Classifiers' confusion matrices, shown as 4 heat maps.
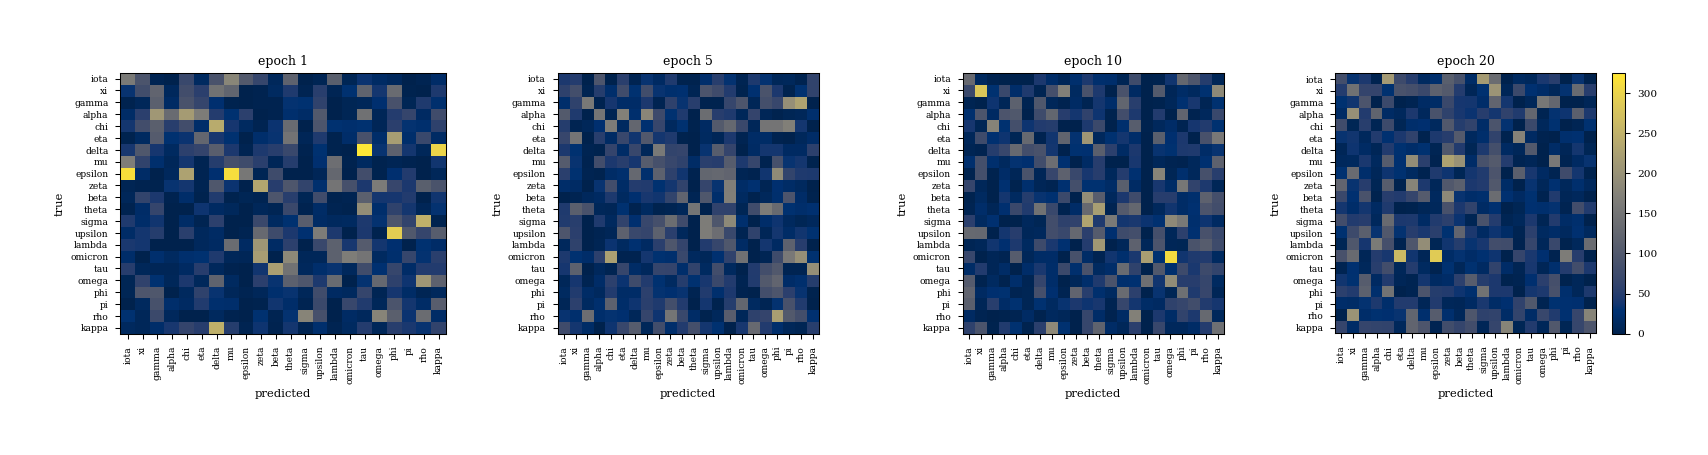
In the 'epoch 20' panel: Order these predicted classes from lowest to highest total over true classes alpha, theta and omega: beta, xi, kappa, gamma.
kappa, beta, gamma, xi
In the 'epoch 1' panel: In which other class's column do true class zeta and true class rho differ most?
lambda
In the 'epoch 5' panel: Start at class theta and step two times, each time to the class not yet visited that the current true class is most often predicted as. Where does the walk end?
phi
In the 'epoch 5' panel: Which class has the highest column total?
lambda
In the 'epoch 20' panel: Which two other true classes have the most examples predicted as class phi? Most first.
mu, gamma
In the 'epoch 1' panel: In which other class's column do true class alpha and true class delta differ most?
kappa
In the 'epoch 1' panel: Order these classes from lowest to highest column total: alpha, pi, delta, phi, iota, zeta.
alpha, pi, iota, zeta, delta, phi
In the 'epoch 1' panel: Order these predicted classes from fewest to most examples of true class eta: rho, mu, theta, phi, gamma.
mu, rho, gamma, theta, phi
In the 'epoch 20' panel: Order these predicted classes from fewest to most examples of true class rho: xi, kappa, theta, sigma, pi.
pi, sigma, theta, kappa, xi
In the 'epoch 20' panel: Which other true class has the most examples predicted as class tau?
alpha
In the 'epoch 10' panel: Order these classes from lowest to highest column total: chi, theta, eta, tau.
eta, chi, tau, theta
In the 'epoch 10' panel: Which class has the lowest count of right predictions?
gamma
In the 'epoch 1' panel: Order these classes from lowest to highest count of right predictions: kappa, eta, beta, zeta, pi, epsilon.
pi, kappa, beta, eta, epsilon, zeta
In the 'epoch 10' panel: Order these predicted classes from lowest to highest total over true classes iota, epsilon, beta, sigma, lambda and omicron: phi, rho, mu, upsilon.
upsilon, mu, phi, rho
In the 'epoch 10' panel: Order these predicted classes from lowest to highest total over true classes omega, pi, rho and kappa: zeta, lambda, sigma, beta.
zeta, sigma, beta, lambda
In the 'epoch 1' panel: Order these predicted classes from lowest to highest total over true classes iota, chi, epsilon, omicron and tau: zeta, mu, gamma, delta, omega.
omega, gamma, zeta, delta, mu
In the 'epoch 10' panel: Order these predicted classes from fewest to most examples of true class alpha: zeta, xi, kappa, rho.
rho, zeta, kappa, xi
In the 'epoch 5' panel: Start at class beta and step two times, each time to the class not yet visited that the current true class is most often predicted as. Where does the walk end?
pi
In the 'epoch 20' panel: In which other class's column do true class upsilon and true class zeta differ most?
delta
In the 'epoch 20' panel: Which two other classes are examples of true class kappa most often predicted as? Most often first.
lambda, delta
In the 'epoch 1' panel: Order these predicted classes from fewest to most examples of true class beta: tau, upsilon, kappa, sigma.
sigma, kappa, upsilon, tau
